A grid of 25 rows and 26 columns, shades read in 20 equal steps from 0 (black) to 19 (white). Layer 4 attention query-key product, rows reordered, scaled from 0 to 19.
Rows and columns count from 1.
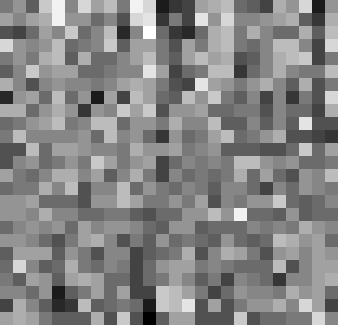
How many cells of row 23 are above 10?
10
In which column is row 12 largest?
24
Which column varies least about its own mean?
20
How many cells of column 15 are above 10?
11
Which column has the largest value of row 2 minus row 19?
5
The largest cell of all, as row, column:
3, 12
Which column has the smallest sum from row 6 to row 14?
25
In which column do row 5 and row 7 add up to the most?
16
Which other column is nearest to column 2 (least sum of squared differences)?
22
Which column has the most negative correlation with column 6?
15
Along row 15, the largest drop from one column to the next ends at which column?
7
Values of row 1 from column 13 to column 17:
2 4 5 12 13
